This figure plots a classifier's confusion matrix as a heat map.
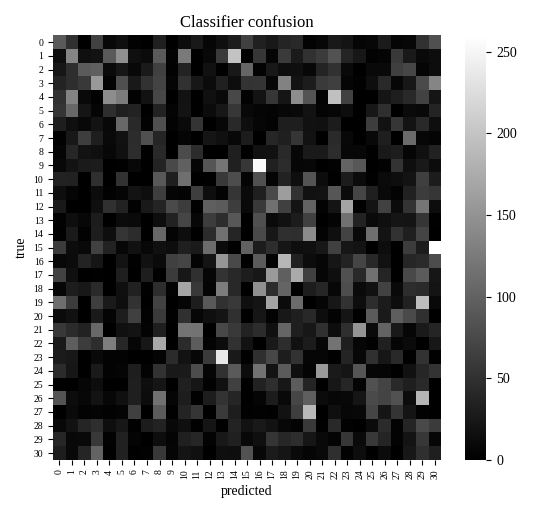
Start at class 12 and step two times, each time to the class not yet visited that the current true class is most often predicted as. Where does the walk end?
13
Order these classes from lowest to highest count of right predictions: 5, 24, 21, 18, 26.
5, 21, 26, 24, 18
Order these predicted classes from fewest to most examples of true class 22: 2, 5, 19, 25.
25, 19, 5, 2
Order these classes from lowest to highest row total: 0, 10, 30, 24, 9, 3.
30, 0, 10, 24, 9, 3
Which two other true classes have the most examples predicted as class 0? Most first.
19, 26
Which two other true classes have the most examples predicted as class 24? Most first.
21, 9
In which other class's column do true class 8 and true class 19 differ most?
29
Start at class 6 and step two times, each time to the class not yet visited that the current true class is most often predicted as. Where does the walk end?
1
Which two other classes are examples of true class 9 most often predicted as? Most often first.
16, 13
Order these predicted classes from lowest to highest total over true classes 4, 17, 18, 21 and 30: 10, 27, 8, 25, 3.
27, 25, 8, 3, 10
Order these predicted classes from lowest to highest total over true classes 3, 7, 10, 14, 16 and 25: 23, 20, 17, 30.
17, 23, 30, 20
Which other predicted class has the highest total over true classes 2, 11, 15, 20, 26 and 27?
8
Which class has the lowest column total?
7
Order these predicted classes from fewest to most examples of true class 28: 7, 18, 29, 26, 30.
18, 7, 26, 30, 29
